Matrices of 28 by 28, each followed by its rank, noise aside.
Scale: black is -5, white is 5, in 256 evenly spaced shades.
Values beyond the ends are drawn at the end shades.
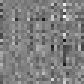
three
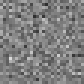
six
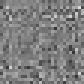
six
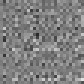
four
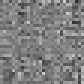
six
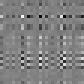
one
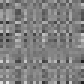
one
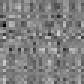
three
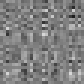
three
